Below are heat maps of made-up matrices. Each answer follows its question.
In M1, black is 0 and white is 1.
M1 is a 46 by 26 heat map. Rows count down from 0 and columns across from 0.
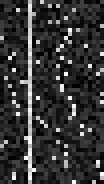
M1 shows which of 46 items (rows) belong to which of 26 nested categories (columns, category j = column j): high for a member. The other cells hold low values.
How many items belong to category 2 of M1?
2
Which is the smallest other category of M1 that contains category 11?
20
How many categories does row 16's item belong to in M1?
3
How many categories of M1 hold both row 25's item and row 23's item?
3
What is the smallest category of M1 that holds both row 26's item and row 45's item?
18
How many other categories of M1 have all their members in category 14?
3
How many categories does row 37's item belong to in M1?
1
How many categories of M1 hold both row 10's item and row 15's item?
3
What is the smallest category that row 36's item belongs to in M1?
0
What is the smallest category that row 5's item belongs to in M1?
12
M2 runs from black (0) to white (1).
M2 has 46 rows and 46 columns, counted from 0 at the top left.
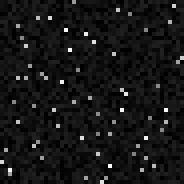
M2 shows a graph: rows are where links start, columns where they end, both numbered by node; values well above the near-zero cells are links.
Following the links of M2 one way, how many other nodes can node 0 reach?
10
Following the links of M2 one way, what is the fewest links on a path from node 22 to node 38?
3
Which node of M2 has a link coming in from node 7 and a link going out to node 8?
node 36
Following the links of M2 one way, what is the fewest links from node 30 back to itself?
3
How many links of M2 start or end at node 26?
2
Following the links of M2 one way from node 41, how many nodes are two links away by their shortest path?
4
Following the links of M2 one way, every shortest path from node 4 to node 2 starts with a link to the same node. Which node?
node 9
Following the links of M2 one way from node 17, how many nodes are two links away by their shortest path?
3
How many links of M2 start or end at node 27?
5
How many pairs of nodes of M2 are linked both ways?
3
